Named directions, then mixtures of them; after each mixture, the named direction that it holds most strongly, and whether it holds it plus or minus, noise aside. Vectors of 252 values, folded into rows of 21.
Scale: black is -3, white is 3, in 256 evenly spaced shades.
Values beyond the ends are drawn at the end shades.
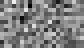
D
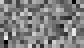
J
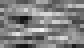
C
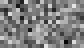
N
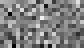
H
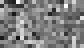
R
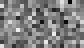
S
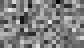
D, plus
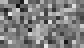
N, plus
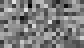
D, plus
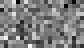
R, minus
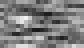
C, minus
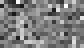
R, plus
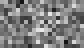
N, plus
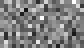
J, minus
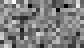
D, plus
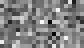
S, minus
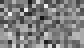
H, minus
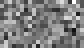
J, minus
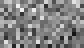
H, plus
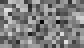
N, minus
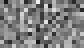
N, minus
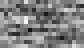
C, minus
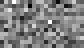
D, plus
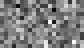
S, plus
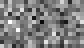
S, plus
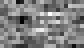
C, plus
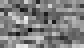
C, minus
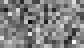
N, plus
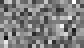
J, minus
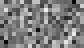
J, plus
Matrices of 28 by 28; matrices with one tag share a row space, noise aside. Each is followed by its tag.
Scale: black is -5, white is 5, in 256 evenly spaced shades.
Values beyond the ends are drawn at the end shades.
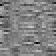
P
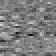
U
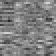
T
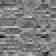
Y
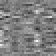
P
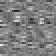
U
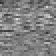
T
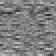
T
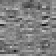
Y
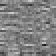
Y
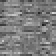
Y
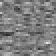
T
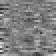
P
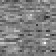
Y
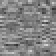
Y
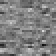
Y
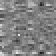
U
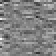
P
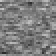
Y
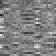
P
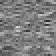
T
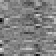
P
